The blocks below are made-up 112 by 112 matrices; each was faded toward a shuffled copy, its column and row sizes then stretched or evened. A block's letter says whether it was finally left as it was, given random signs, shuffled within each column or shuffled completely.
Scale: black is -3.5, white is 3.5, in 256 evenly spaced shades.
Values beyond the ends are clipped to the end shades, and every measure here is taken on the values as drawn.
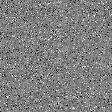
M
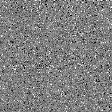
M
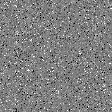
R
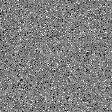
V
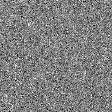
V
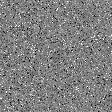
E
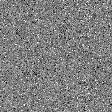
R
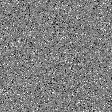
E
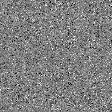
V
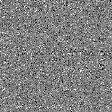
M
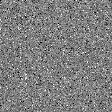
V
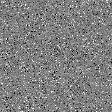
V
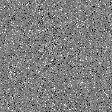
R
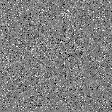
V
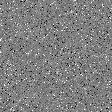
E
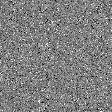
R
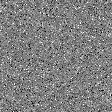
E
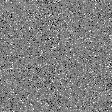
V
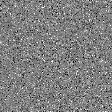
M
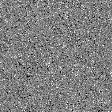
R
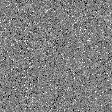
R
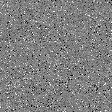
V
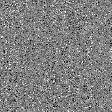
M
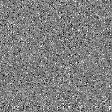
M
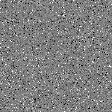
V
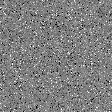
R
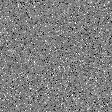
E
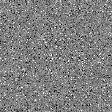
M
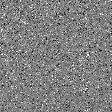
V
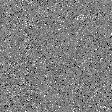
V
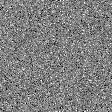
E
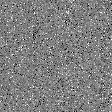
R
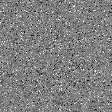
V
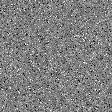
E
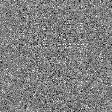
M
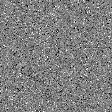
R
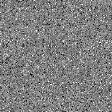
M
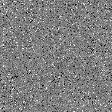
V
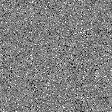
V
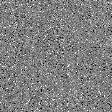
V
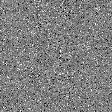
R
